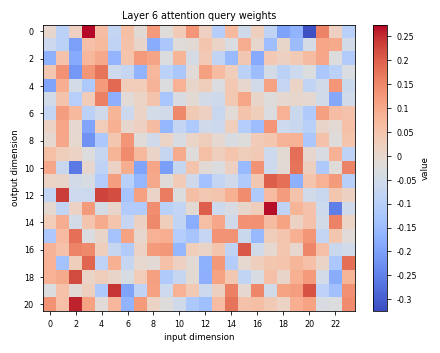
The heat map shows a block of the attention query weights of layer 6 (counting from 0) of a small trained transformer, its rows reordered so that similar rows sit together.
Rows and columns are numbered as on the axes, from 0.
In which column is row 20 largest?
2
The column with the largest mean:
8
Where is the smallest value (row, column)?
0, 20
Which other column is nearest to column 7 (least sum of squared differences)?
15
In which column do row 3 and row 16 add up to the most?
3
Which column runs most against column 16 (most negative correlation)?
4
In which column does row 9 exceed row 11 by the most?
19
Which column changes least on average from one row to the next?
13
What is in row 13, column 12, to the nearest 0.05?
0.2
